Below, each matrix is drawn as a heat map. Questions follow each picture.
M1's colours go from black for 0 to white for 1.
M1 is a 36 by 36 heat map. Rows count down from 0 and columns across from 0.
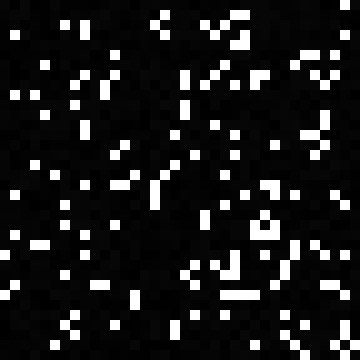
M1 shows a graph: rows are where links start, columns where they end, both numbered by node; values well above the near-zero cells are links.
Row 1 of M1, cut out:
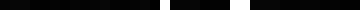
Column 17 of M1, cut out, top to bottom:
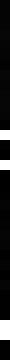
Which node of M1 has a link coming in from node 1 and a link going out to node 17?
node 16
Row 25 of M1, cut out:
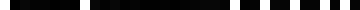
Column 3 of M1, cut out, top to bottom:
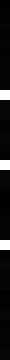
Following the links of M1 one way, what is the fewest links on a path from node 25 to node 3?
3
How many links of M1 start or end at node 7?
12
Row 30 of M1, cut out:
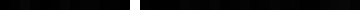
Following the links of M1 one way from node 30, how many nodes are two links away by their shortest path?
4
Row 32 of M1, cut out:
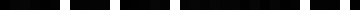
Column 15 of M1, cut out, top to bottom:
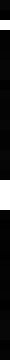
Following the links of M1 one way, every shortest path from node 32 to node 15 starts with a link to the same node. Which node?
node 11
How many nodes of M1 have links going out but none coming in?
2
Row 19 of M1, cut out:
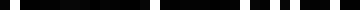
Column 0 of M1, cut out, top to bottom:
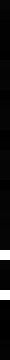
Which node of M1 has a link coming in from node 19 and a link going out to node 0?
node 29
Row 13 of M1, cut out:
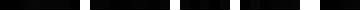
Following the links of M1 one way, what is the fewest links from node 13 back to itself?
2
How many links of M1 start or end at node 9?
4
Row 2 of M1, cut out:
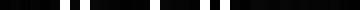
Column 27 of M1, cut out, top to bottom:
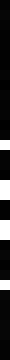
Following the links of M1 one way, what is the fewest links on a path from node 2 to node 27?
2
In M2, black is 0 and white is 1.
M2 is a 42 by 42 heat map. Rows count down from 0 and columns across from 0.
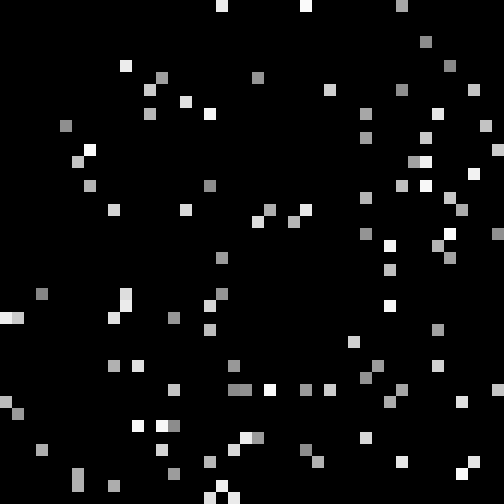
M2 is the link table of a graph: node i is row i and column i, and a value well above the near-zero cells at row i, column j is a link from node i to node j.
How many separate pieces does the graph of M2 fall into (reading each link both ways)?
5
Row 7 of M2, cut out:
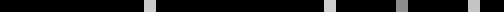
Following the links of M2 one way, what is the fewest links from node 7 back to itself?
2
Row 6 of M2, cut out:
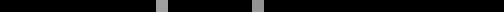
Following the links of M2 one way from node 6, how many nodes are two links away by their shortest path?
4
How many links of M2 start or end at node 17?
11
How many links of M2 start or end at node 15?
6
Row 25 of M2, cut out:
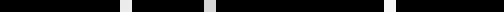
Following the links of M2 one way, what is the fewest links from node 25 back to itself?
2
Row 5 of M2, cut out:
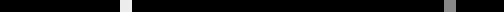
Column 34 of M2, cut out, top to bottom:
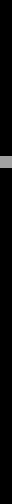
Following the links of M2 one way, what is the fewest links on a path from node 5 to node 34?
3
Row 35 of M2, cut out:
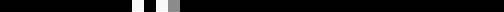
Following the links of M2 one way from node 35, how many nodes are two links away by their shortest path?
4
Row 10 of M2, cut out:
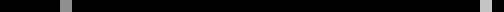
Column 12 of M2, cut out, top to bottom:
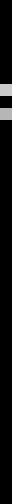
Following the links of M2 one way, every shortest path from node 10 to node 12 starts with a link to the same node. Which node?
node 40
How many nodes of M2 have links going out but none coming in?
3
